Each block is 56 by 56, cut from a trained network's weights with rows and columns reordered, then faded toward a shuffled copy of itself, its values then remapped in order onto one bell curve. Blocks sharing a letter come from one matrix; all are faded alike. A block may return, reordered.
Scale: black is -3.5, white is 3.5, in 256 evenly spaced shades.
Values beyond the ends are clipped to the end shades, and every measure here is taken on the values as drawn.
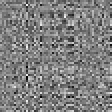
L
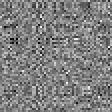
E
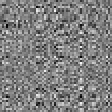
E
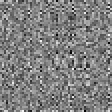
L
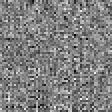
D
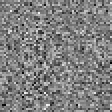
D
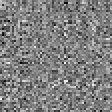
D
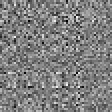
L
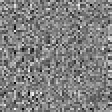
L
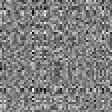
L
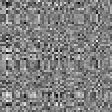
E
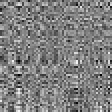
E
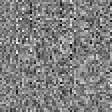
L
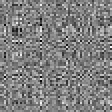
E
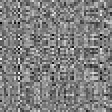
E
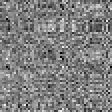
E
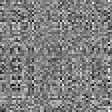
L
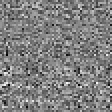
D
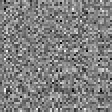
E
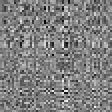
E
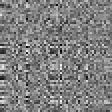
L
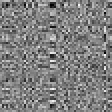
L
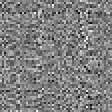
E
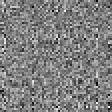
L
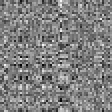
L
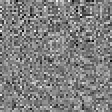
D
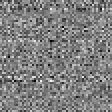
D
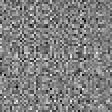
E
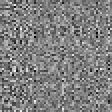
L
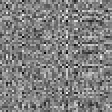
E
